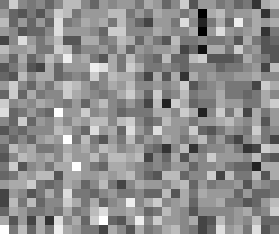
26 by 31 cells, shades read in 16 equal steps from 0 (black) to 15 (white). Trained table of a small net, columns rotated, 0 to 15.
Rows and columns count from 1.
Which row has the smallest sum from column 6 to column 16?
21
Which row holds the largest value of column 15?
23
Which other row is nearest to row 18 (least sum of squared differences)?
9
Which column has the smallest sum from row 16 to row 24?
1
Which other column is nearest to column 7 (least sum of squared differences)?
25
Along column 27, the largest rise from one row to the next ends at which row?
6
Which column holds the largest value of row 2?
7
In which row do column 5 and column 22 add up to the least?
17
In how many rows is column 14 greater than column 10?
16
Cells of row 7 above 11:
2
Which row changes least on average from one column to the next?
24
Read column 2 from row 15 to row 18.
7 6 11 8
